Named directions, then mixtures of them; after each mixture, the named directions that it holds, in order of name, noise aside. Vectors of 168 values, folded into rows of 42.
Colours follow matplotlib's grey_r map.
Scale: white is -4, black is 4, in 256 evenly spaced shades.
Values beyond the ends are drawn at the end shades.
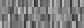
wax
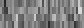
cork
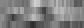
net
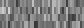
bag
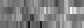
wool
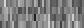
cork, wax.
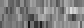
bag, wool.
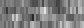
cork, net, wool.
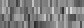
bag, wool.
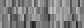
net, wax.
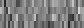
bag, cork.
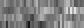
wool.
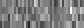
wax, wool.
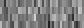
cork, wax.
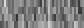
cork.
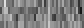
cork.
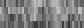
bag, cork, net.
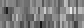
cork, wool.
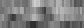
net.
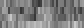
cork, net.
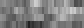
net, wool.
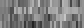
net, wax, wool.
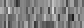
bag, cork.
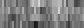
bag, net.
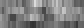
net.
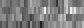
wool.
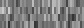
bag.
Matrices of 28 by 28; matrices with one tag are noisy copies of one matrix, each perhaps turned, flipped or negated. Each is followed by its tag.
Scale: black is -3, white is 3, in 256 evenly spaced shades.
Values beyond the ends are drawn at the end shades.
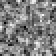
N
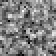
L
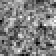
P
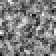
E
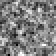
L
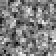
L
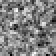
L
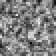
E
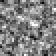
E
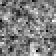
P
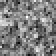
P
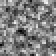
E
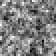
P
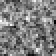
P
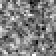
P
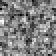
L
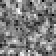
N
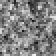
P
